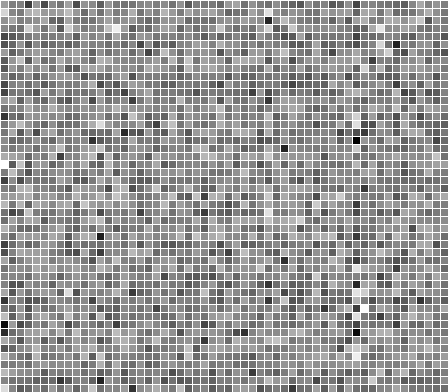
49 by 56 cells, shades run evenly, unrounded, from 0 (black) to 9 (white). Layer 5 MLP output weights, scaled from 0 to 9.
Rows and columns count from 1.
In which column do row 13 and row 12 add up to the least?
34
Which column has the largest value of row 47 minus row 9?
1
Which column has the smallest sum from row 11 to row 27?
46
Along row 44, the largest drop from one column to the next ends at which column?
25
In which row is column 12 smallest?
18
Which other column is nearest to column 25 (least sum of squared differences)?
7
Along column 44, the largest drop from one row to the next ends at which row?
40
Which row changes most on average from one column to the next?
37
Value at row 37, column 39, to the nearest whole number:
4
